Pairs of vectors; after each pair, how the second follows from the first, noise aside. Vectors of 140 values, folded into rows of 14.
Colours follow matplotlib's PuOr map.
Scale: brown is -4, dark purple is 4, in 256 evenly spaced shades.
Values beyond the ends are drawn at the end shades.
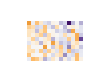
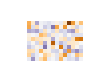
sign-scrambled.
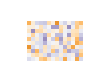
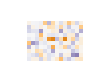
wrapped around, negated, partly zeroed.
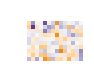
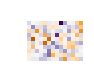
wrapped around, negated.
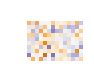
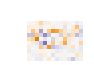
negated, partly zeroed.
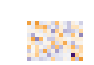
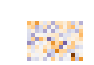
sign-scrambled.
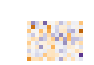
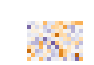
reversed.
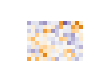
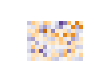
sign-scrambled.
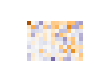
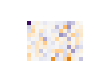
negated, partly zeroed.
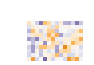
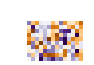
wrapped around, scaled up.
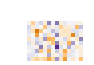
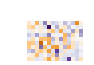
shuffled.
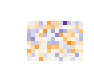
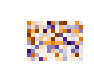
negated, scaled up.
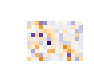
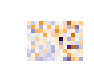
reversed.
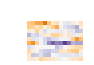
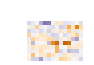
negated, partly zeroed.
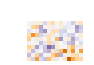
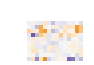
negated, partly zeroed.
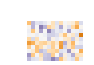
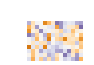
reversed.
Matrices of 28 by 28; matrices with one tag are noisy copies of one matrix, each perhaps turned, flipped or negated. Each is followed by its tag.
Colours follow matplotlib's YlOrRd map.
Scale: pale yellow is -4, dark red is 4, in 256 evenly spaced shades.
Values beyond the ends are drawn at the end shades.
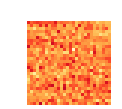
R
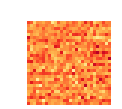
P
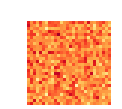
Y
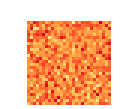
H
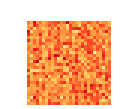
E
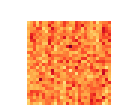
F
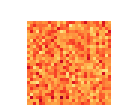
E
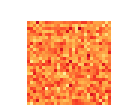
E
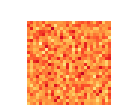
H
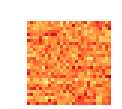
F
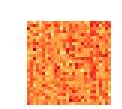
E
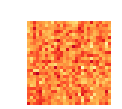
R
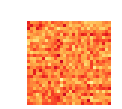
F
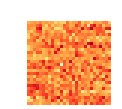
F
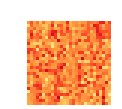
R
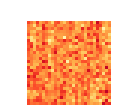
F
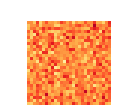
Y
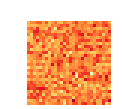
P
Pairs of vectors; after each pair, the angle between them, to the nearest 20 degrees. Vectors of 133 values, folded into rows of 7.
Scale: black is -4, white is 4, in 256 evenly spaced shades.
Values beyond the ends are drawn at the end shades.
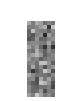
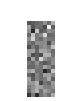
140 degrees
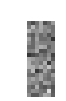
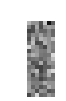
120 degrees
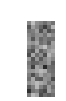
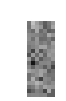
40 degrees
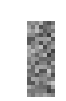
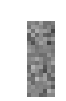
80 degrees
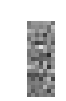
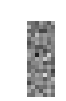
120 degrees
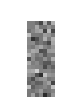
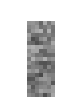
40 degrees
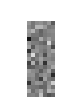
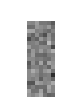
40 degrees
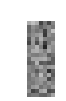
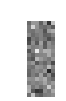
60 degrees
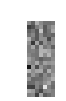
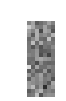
160 degrees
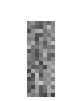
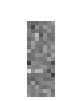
100 degrees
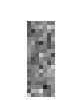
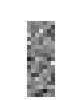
100 degrees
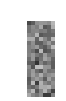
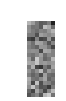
160 degrees
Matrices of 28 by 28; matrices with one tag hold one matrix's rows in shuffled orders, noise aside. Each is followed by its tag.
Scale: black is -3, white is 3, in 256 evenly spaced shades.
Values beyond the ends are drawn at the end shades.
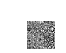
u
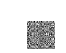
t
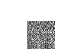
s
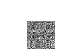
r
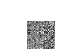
u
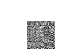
u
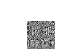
t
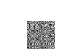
t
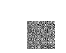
s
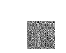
s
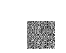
s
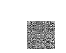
r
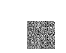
s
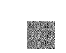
s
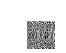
s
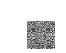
r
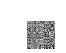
u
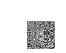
u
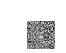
u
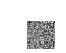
u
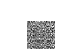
r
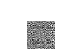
r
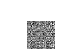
r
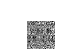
r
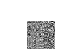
u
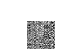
u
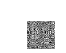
t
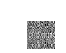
s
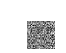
r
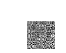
r
